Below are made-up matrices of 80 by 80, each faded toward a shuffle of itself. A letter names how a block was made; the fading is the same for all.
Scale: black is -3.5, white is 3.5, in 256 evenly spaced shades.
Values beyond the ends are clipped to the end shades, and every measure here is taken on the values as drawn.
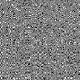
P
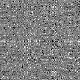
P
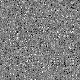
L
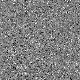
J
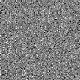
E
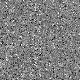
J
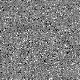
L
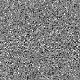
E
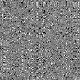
P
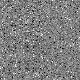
J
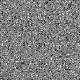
L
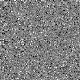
L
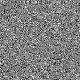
E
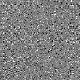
P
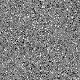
J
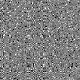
P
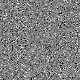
J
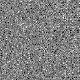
L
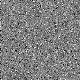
J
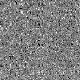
E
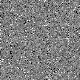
J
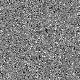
J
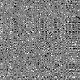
P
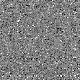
L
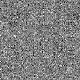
E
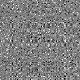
P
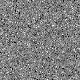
L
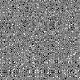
P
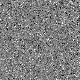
J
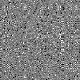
P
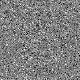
J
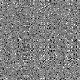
P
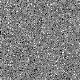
J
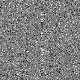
J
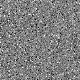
J
